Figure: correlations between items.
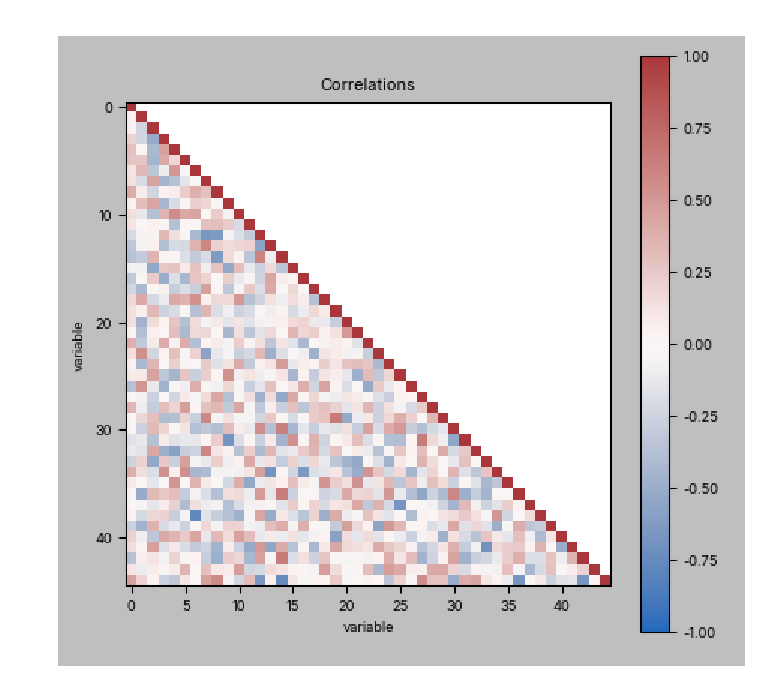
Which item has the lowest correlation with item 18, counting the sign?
38
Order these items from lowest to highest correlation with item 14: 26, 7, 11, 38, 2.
11, 7, 26, 38, 2
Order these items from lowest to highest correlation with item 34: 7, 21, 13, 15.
13, 21, 7, 15
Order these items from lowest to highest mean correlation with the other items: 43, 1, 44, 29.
1, 44, 29, 43
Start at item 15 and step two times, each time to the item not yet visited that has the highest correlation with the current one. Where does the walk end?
27
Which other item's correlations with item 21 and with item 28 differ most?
5
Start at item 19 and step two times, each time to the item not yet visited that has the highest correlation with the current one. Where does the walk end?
7
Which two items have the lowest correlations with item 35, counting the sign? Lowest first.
11, 33
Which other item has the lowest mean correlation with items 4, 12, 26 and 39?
44
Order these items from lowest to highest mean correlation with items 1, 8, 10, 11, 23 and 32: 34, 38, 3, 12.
12, 38, 3, 34
